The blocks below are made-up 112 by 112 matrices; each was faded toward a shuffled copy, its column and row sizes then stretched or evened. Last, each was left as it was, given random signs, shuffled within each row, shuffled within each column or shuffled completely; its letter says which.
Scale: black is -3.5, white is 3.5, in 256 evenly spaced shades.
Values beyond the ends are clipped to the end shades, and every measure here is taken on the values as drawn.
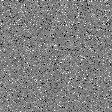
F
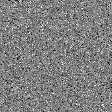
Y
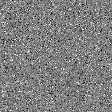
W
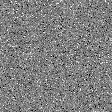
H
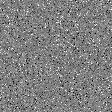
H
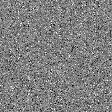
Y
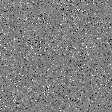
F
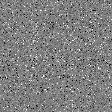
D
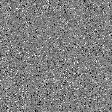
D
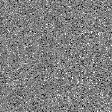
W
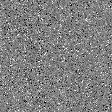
Y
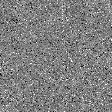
D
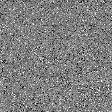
D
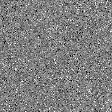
D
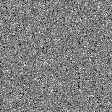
H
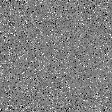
D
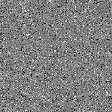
W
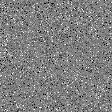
D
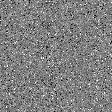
Y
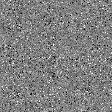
D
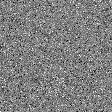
H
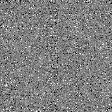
W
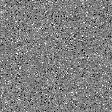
W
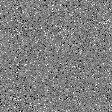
D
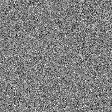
Y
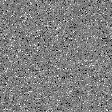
D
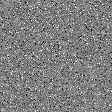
H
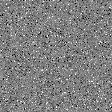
F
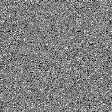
W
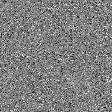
W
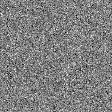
Y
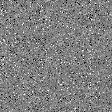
D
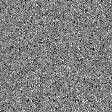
D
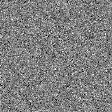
D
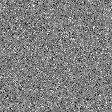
F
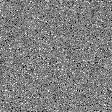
F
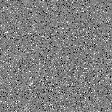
W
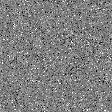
F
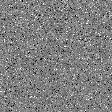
F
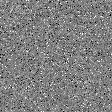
H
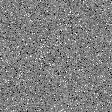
H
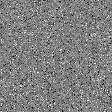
Y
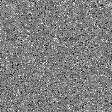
W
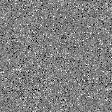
D
